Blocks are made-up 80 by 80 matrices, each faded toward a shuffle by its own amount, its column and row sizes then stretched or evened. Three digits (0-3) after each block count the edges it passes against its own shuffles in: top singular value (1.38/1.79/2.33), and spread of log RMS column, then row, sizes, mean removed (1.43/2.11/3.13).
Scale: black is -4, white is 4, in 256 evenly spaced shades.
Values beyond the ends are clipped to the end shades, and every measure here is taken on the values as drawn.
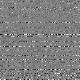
1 0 3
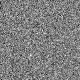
0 0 0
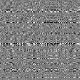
3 1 3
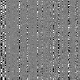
3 3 1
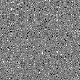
2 1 0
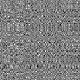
3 0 2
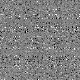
1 1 2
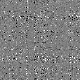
0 2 2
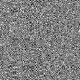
2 0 1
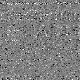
1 0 2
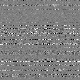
2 0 3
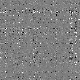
1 2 2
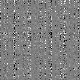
2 3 2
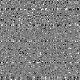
3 1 2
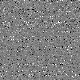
0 0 2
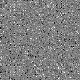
2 1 0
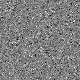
0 0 0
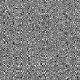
3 2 1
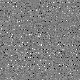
0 0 2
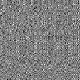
3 1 0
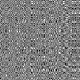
3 2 1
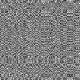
3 0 2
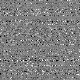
0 0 3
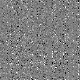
0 2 1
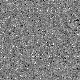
0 0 1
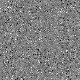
0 1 1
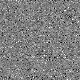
0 0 2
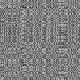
3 0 2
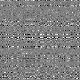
3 0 3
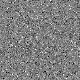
0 0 1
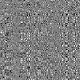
3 2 1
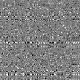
3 0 2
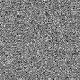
2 0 0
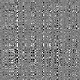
3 3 2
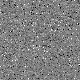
0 0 1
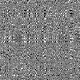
3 1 2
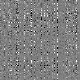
1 3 2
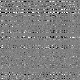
3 1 3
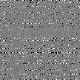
1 1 3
